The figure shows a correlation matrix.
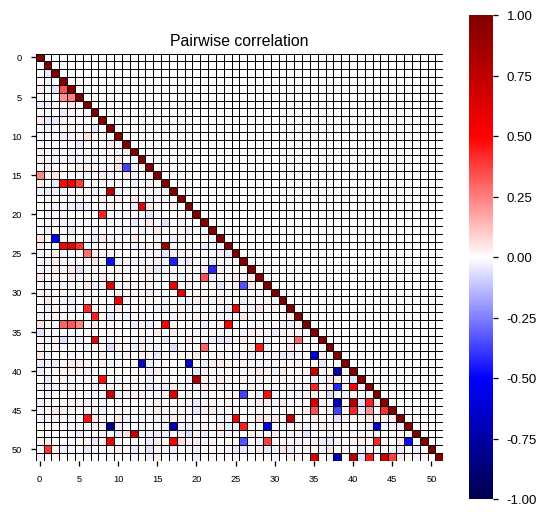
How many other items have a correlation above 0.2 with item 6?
3
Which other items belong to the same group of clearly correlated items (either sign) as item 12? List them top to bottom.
48
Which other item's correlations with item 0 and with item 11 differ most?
14
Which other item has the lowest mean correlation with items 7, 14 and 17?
47
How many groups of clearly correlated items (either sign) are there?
16
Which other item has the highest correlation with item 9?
17
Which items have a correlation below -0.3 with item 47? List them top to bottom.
9, 17, 29, 43, 49
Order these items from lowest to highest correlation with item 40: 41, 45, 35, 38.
38, 41, 45, 35
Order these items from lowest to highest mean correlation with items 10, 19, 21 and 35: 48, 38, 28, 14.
38, 48, 14, 28
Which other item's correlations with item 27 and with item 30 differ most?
18
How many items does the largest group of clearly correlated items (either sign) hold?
7
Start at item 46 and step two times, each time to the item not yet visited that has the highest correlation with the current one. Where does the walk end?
25
